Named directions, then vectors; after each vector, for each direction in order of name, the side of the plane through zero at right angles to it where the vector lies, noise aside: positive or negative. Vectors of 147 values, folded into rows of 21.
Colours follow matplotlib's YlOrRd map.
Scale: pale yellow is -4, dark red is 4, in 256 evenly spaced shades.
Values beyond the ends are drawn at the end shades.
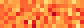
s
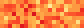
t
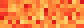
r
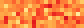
negative, positive, negative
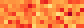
positive, negative, positive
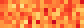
positive, negative, negative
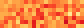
negative, positive, negative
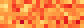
negative, negative, negative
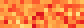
negative, positive, negative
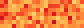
positive, positive, negative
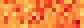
negative, negative, negative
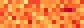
positive, negative, negative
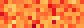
positive, positive, negative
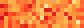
positive, positive, positive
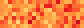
negative, negative, negative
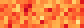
positive, positive, positive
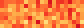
positive, negative, negative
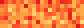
positive, negative, negative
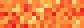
positive, positive, positive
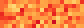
positive, positive, negative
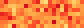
positive, positive, negative
